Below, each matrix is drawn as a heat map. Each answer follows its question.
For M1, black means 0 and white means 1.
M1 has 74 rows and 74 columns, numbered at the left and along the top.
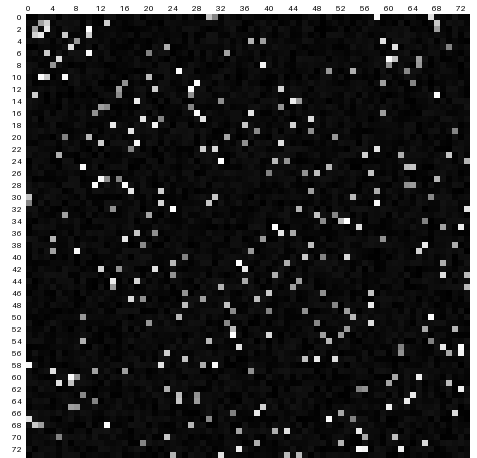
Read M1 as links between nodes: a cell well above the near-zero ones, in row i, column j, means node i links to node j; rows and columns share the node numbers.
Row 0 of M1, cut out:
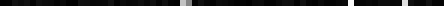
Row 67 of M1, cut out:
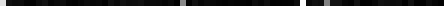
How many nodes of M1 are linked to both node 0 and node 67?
1
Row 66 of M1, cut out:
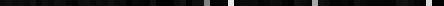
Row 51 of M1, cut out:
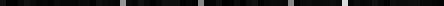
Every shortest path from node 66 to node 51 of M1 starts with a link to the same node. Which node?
node 34
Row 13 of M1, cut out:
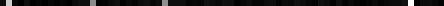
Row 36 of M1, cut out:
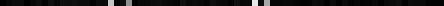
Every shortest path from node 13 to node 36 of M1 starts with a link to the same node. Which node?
node 15
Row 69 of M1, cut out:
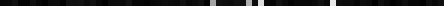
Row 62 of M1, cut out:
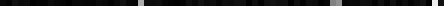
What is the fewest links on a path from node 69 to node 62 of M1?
2
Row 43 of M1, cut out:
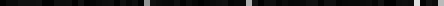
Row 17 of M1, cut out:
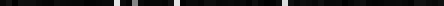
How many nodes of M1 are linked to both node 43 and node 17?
0
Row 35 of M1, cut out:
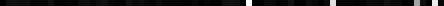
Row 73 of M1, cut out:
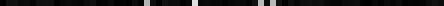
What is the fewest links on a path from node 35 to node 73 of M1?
3
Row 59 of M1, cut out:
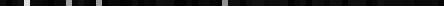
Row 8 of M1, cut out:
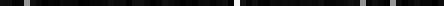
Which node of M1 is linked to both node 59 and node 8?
node 4
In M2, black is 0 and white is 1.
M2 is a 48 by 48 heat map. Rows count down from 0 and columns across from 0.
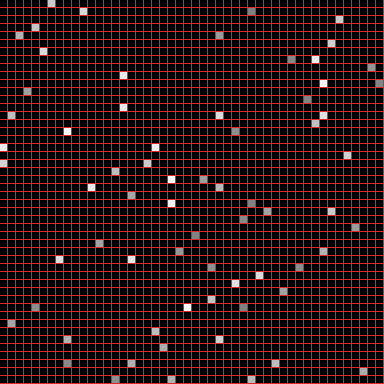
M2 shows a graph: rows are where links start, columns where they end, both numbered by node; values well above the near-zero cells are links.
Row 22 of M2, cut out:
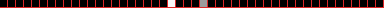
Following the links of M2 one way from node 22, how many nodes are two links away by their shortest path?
2
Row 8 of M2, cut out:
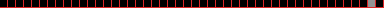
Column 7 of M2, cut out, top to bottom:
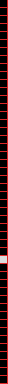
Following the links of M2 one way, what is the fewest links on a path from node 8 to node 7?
5
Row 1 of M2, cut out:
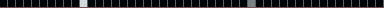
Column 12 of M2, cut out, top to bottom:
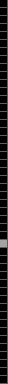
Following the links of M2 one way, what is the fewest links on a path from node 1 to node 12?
6
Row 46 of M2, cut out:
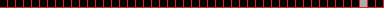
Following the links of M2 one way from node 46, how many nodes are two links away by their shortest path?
3
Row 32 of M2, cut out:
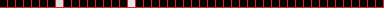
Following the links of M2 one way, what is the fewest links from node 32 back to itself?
6
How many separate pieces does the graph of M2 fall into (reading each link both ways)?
4
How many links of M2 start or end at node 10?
3
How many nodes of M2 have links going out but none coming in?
3
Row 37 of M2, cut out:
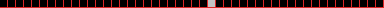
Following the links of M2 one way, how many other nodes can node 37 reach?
10
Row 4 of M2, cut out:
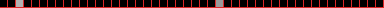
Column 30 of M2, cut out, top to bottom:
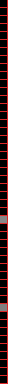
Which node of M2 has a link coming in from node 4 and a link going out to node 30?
node 27
